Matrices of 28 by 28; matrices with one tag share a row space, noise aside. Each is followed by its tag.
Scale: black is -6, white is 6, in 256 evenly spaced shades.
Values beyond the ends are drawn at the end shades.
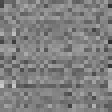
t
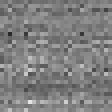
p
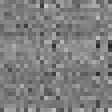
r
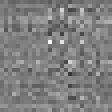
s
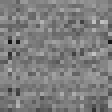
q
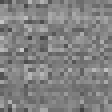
p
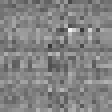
s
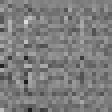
p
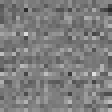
t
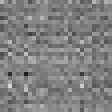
p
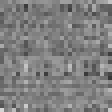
t
